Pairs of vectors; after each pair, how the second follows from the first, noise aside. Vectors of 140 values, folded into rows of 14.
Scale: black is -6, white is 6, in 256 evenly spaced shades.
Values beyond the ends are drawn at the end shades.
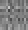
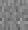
reversed, shrunk.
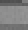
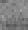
wrapped around, shrunk.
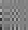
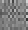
reversed, negated.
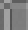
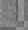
reversed, shrunk.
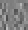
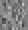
wrapped around.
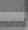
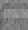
reversed, shrunk.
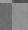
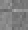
wrapped around, negated, shrunk.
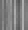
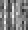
reversed, scaled up.
